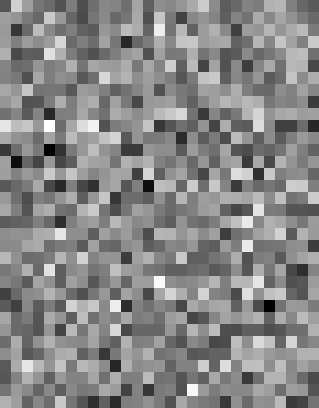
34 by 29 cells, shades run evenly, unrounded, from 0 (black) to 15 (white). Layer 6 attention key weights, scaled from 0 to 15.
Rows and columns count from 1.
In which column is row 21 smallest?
29
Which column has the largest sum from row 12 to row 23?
10
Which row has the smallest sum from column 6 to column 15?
16
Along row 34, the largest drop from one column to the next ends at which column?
27
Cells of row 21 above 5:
28
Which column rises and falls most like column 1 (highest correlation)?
5
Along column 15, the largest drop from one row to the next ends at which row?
11
